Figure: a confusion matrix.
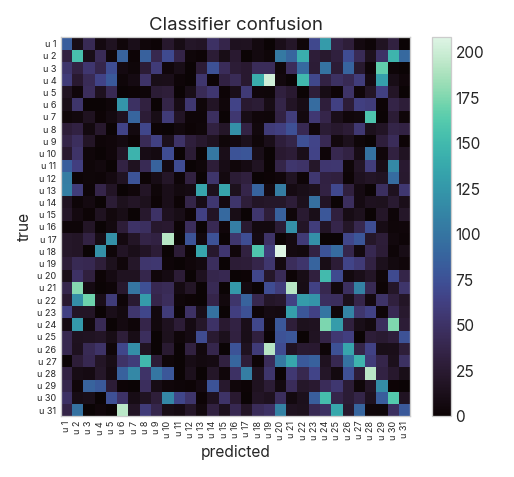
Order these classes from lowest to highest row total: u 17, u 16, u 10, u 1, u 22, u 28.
u 1, u 16, u 10, u 17, u 28, u 22
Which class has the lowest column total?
u 11
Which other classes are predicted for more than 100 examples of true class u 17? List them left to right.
u 5, u 10, u 23
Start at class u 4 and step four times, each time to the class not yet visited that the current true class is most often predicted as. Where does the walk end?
u 2
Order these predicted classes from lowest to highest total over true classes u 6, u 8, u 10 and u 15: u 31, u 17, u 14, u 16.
u 31, u 17, u 14, u 16
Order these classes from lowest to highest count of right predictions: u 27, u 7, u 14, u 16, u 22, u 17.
u 14, u 17, u 7, u 16, u 22, u 27
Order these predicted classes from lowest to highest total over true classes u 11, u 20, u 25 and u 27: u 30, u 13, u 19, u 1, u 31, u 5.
u 5, u 19, u 13, u 1, u 31, u 30
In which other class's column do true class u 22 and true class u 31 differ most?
u 6
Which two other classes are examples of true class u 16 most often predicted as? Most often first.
u 21, u 28
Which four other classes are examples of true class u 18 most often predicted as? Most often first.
u 20, u 13, u 4, u 25
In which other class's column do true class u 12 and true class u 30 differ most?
u 24
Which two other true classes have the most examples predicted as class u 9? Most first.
u 28, u 11
